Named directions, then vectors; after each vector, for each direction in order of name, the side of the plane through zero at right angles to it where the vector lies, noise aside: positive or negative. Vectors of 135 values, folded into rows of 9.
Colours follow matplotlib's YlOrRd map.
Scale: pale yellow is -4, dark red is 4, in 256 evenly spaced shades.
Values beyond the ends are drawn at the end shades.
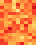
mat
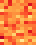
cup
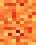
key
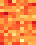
positive, positive, positive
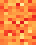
negative, negative, positive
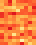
positive, positive, positive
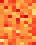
positive, negative, negative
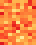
positive, negative, positive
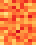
negative, positive, negative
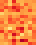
negative, negative, negative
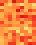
negative, negative, negative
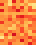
negative, negative, negative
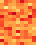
negative, positive, positive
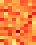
negative, positive, positive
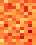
positive, positive, negative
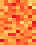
negative, positive, negative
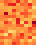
positive, positive, negative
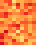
positive, negative, positive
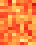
positive, positive, positive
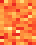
positive, negative, negative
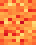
negative, negative, positive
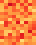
positive, positive, negative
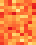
positive, positive, positive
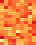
positive, negative, negative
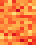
negative, negative, negative
